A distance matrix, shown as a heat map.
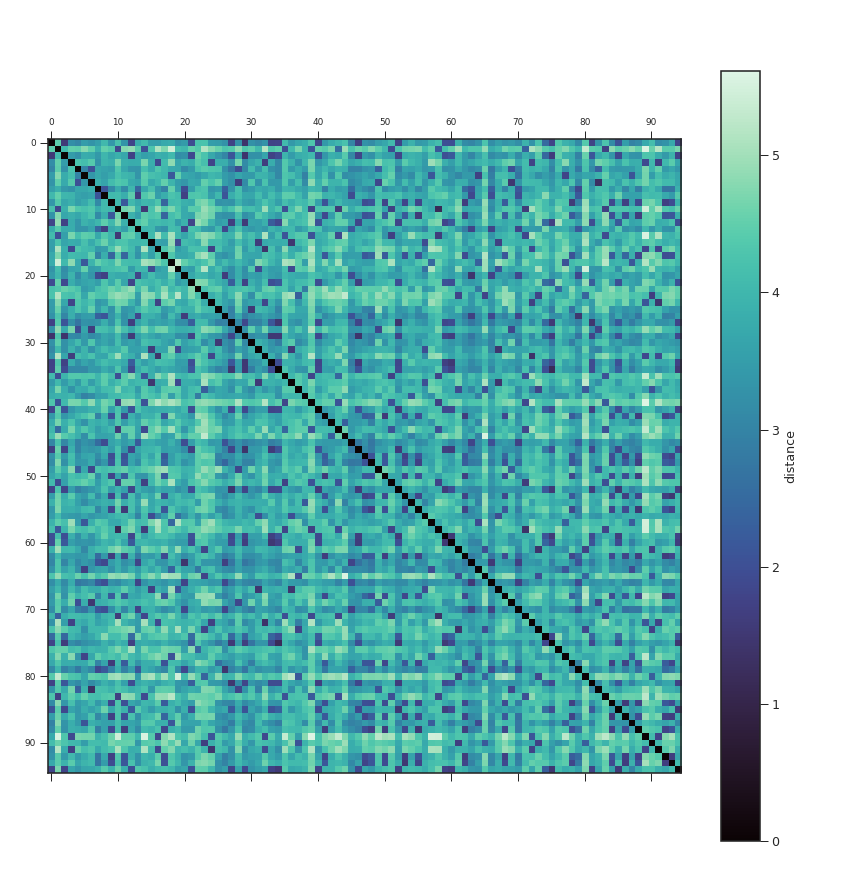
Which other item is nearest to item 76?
22
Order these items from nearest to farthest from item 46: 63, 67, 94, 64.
94, 63, 64, 67
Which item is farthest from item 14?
89
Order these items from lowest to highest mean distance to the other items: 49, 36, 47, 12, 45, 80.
45, 47, 12, 36, 49, 80
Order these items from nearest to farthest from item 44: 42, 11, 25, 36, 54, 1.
42, 54, 11, 25, 36, 1
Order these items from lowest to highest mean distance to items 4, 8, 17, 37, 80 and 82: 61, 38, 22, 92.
61, 92, 38, 22
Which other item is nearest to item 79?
26
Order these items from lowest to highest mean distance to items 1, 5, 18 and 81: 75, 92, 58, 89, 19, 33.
75, 33, 58, 92, 19, 89
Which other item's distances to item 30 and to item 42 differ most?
25
